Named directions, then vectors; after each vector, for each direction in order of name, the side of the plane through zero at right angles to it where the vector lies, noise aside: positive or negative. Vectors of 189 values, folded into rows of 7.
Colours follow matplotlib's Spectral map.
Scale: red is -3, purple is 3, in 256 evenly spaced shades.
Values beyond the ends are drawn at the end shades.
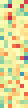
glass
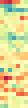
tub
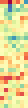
negative, positive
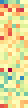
negative, negative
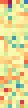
negative, positive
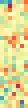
positive, negative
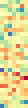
positive, positive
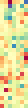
negative, positive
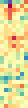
positive, negative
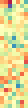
negative, positive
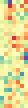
positive, negative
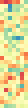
negative, positive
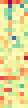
negative, positive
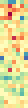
positive, negative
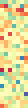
negative, negative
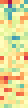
negative, positive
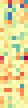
negative, positive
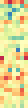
negative, positive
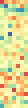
positive, positive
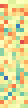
negative, negative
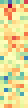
positive, negative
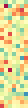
negative, negative
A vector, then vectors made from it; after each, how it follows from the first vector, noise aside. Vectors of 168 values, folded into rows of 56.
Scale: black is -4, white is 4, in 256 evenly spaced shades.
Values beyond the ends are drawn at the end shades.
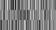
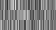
negated.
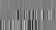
wrapped around, partly zeroed.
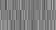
wrapped around, negated, shrunk.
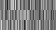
negated.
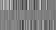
wrapped around, negated, partly zeroed.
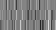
reversed, partly zeroed.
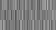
wrapped around, negated, shrunk.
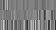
wrapped around, negated, partly zeroed.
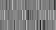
reversed, partly zeroed.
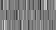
wrapped around, negated, partly zeroed.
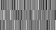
wrapped around, partly zeroed.
